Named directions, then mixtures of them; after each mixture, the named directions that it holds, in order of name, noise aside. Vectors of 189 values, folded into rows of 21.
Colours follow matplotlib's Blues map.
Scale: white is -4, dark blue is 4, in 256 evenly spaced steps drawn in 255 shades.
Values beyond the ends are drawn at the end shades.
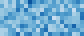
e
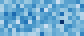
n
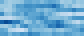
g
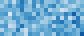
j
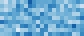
e, g.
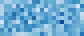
n.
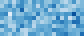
j.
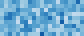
e, j, n.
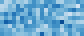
g, n.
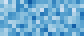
e.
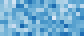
e, g, j.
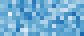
j.
